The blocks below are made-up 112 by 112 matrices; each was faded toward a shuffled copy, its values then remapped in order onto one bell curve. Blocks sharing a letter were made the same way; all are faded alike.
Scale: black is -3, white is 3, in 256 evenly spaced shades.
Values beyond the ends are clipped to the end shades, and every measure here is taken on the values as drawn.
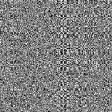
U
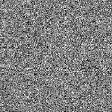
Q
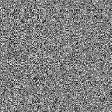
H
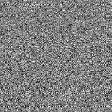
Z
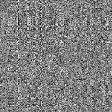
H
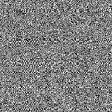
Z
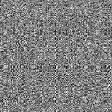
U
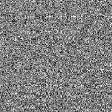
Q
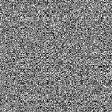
H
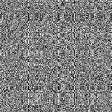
U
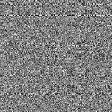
Z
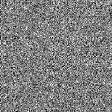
H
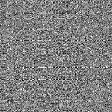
Z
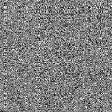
H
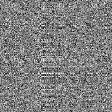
H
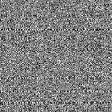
Z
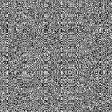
U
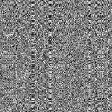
U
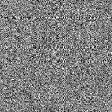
Q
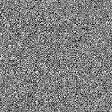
Q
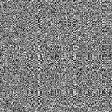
U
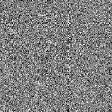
H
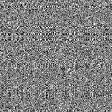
Z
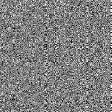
H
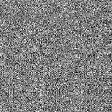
Q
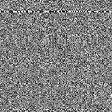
Z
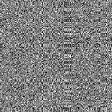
U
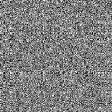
Q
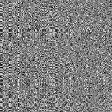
U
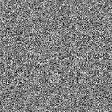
Q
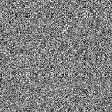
Z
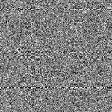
Z
